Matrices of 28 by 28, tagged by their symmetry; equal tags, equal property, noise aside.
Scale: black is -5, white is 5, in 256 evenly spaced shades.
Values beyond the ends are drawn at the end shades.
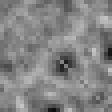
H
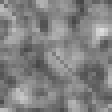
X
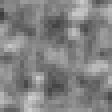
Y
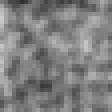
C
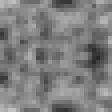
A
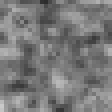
X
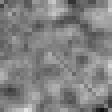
X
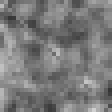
X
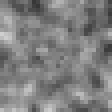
C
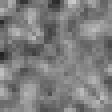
H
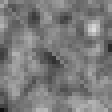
X
